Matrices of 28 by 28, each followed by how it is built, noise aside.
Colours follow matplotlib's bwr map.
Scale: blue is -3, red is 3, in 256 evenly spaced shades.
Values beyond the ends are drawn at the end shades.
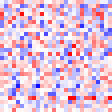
repeating columns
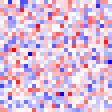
noise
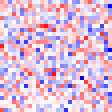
repeating rows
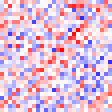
Hankel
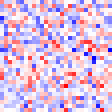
repeating columns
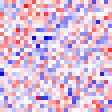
Hankel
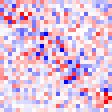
banded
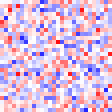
noise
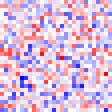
repeating columns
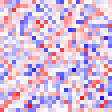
Hankel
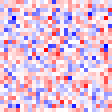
repeating columns
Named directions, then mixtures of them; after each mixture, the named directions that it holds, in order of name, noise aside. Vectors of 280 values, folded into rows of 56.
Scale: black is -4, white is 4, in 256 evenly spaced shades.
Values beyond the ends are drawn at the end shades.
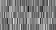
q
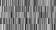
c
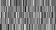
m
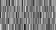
m.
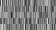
c.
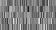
q.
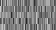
c.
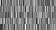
c, m.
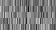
c, q.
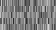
c.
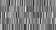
m, q.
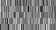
m, q.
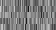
c, q.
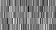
q.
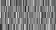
m.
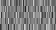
m.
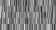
c, m.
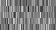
m, q.
